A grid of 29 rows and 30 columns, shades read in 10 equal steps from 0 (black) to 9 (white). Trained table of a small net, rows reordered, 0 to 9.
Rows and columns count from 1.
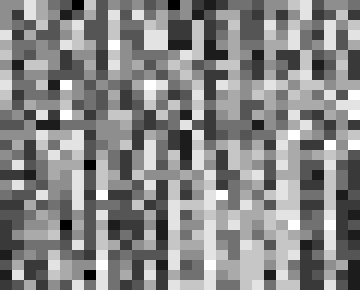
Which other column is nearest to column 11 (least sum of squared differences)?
2
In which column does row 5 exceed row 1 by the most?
7
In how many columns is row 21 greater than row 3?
11
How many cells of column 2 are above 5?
5
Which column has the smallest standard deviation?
20
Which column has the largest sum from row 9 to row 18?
17
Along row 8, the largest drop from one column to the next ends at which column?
27
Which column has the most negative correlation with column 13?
16
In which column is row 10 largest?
30
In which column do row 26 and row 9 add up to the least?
8
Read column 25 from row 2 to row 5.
5 7 8 8
